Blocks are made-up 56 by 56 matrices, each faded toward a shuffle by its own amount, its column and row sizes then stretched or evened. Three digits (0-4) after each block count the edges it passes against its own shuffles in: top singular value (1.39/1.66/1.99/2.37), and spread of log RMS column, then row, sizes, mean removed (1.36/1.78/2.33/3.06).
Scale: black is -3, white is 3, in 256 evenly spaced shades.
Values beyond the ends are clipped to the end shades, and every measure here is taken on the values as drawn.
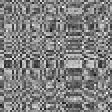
4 0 3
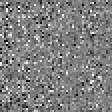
0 3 0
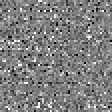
1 1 3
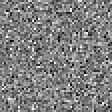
1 1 0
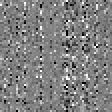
1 4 0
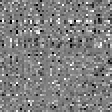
3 2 3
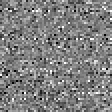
0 0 3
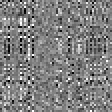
4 4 1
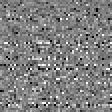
3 1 3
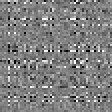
4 3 4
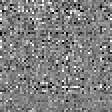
1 2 3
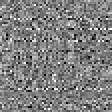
3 0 3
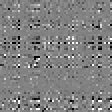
4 3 4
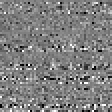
1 1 4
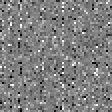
0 3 0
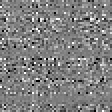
2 2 4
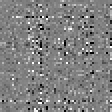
1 3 3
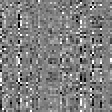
4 4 0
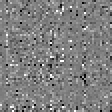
1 3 2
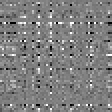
4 3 4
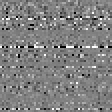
4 0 4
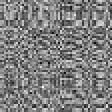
4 2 1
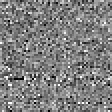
1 1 2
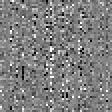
0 4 1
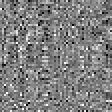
3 2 1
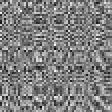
4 3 2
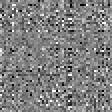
2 2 3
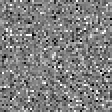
0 1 1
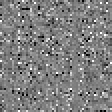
0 3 2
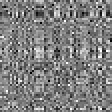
4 1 3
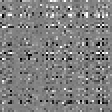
4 3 4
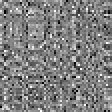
4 2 1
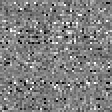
0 0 3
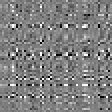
4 3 4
